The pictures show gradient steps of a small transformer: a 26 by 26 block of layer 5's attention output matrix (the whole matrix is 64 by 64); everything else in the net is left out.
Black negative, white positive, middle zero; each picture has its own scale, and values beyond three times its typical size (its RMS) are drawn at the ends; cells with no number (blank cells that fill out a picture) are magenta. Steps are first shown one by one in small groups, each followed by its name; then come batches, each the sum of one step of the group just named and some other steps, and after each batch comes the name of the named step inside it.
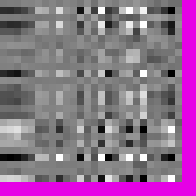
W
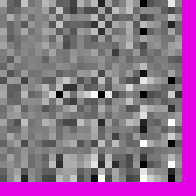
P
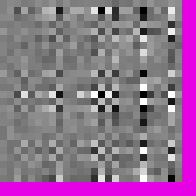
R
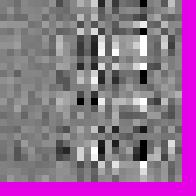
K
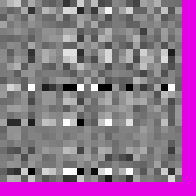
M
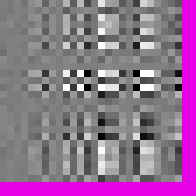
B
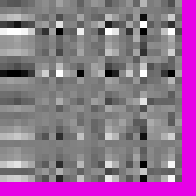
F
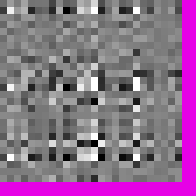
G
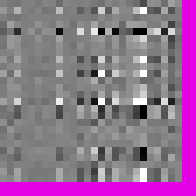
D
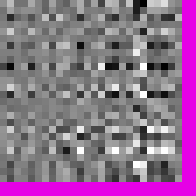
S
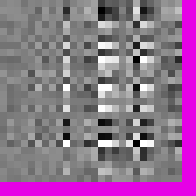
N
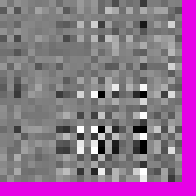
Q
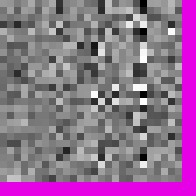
R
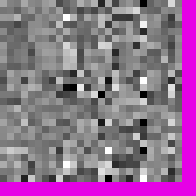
P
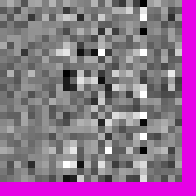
S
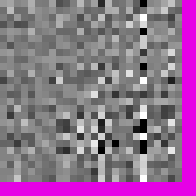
Q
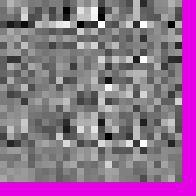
N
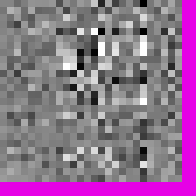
K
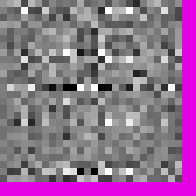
M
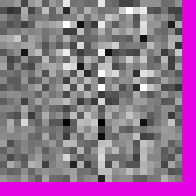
B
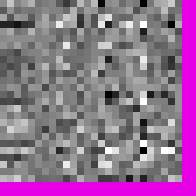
S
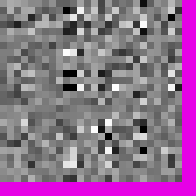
Q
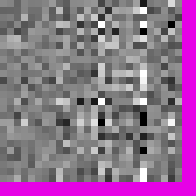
D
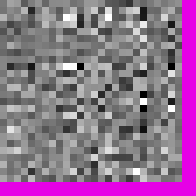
R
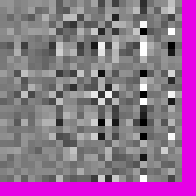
R
